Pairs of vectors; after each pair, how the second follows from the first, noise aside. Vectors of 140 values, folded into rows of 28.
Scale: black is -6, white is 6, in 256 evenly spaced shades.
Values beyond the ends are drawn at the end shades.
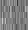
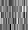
reversed, scaled up.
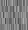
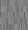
reversed, shrunk.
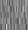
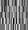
wrapped around, negated, scaled up.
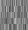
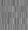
reversed, shrunk.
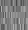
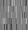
reversed, partly zeroed.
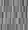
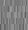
reversed, shrunk.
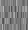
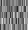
reversed, scaled up.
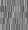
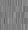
reversed, shrunk.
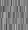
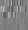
negated, partly zeroed.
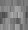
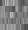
wrapped around.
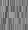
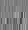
reversed, partly zeroed.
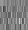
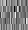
wrapped around, negated, scaled up.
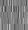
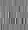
reversed, partly zeroed.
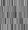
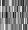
wrapped around, negated, scaled up.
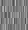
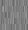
shrunk.
